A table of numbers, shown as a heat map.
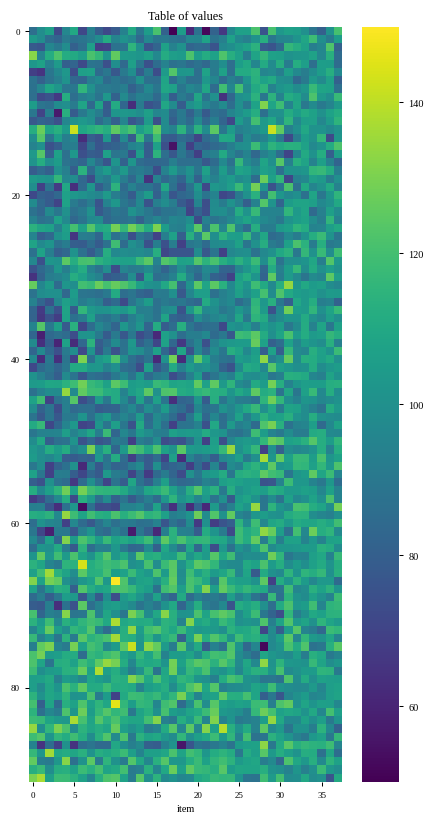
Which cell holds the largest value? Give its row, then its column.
67, 10
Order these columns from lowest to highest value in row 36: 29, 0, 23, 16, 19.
23, 16, 19, 0, 29
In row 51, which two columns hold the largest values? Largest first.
24, 7
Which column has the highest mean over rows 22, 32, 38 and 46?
27
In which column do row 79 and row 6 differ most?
12
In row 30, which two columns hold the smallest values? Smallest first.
0, 24
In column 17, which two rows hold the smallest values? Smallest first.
0, 14
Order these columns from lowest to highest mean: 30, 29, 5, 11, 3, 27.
3, 5, 11, 30, 29, 27
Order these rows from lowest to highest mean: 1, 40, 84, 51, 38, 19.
38, 19, 1, 40, 51, 84
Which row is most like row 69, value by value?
39
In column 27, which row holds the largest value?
58
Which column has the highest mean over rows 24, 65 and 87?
10
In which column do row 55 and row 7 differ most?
28
